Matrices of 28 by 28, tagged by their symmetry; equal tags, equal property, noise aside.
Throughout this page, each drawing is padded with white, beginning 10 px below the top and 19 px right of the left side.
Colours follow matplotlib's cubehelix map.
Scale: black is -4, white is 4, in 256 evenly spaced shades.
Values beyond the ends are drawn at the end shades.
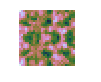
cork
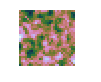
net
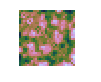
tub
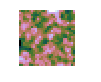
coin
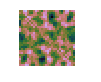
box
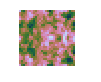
cork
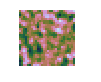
coin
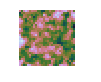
net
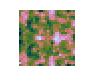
cork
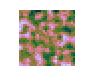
coin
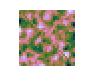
net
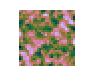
box
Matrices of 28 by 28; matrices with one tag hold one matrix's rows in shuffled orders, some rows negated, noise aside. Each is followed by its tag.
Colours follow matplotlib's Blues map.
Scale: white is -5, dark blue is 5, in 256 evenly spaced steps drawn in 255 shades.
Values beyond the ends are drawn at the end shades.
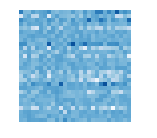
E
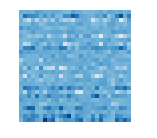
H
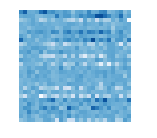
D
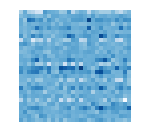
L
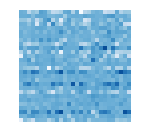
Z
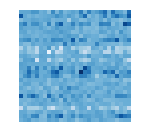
Z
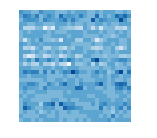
H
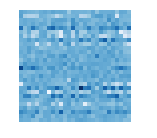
Z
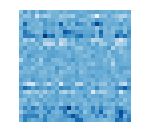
H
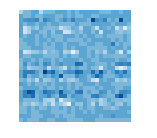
H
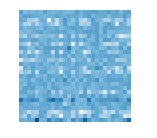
Z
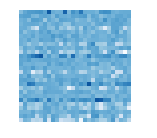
L
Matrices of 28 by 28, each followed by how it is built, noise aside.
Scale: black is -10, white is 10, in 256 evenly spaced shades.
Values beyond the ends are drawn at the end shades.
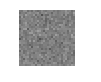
noise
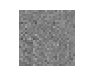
low rank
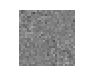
block diagonal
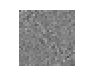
block diagonal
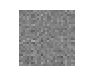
low rank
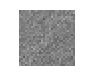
Hankel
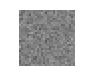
noise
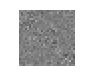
block diagonal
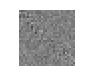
banded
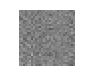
low rank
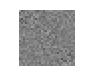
block diagonal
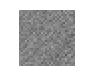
Hankel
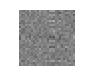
low rank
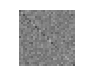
diagonal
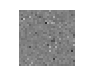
sparse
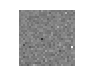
sparse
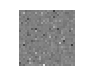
sparse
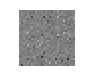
sparse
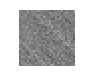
Toeplitz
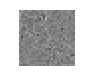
block diagonal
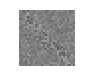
banded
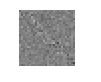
banded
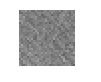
Toeplitz
